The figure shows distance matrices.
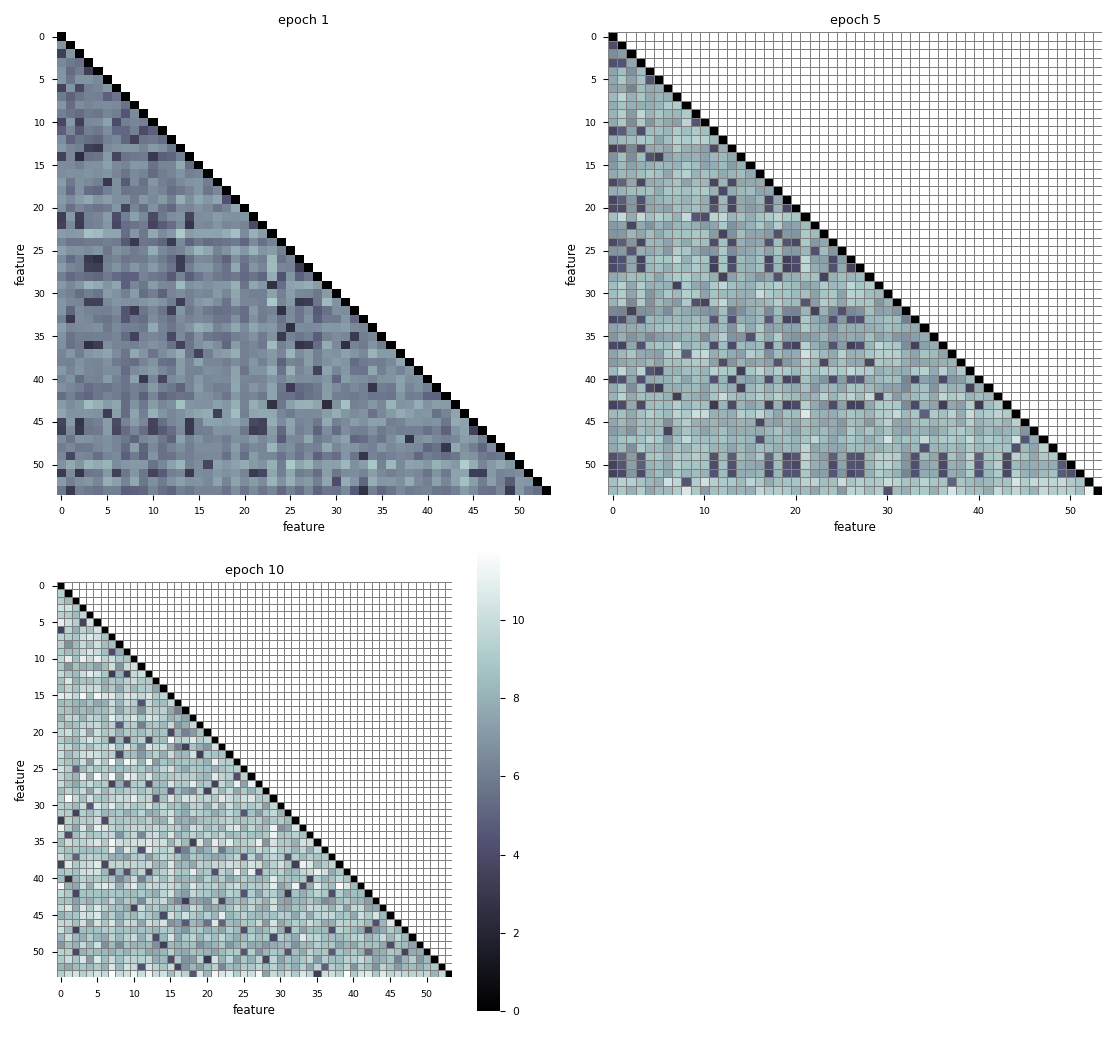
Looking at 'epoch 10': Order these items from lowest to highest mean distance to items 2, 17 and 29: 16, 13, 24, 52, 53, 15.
13, 16, 52, 24, 15, 53
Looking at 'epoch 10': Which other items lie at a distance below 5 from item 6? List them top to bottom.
0, 32, 38
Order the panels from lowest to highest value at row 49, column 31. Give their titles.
epoch 1, epoch 10, epoch 5
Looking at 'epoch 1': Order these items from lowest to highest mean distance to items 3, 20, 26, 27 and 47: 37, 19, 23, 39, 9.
9, 39, 37, 19, 23
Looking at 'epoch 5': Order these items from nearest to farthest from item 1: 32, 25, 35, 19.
19, 32, 25, 35
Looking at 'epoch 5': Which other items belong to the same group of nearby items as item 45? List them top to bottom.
16, 47
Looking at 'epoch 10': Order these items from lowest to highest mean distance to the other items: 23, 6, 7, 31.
31, 6, 23, 7
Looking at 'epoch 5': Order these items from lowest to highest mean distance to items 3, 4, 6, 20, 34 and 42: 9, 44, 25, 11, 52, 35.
11, 35, 25, 44, 9, 52
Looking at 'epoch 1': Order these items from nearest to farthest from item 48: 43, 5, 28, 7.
7, 28, 5, 43
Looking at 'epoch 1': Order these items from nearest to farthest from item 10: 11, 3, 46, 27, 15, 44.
46, 11, 15, 3, 27, 44
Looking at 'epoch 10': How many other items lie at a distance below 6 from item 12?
5
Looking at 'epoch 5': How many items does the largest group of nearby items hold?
18
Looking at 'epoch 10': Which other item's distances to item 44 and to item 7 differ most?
10
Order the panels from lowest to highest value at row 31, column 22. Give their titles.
epoch 1, epoch 5, epoch 10
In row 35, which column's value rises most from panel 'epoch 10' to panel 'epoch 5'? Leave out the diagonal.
18
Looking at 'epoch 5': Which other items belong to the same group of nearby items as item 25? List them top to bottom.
2, 22, 32
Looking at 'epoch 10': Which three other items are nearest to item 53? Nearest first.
35, 18, 28
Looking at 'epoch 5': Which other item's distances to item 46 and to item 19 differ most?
26
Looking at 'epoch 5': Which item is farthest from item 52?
53
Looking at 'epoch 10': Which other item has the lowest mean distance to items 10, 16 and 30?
44
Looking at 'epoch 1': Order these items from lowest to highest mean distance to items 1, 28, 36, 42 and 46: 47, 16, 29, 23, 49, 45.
49, 45, 47, 16, 29, 23
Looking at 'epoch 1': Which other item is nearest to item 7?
20
